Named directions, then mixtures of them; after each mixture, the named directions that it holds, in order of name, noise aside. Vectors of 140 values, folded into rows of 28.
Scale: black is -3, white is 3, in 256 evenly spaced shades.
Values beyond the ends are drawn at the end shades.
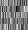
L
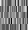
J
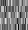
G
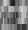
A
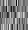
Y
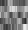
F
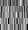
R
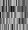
A, Y.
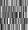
J, R.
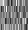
F, G, Y.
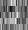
A, G, Y.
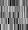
A, R.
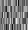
F, J, Y.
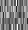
L, Y.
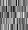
Y.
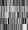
F, R.
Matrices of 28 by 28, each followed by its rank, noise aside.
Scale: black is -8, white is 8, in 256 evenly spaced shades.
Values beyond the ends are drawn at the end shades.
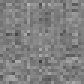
four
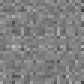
four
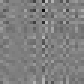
two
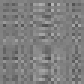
two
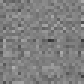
six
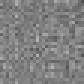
six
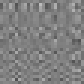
three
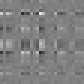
one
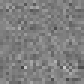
six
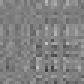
three
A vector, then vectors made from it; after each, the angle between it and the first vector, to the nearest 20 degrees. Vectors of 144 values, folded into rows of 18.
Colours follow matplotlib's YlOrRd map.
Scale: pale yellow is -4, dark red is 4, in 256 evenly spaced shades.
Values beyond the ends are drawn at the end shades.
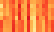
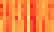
160 degrees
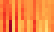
120 degrees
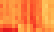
120 degrees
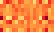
80 degrees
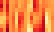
100 degrees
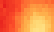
80 degrees
